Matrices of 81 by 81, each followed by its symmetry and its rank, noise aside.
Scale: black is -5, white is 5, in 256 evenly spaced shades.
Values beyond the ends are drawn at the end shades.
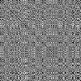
symmetric, rank three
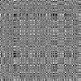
symmetric, rank three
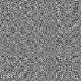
antisymmetric, rank four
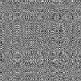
antisymmetric, rank four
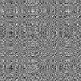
antisymmetric, rank four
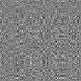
no symmetry, rank five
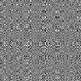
no symmetry, rank four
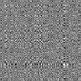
no symmetry, rank four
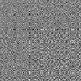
symmetric, rank three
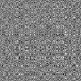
no symmetry, rank five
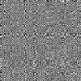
no symmetry, rank four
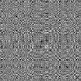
symmetric, rank five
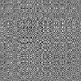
no symmetry, rank four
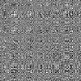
symmetric, rank five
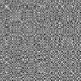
symmetric, rank five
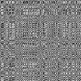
symmetric, rank four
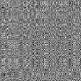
no symmetry, rank five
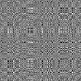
symmetric, rank four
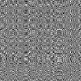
no symmetry, rank five
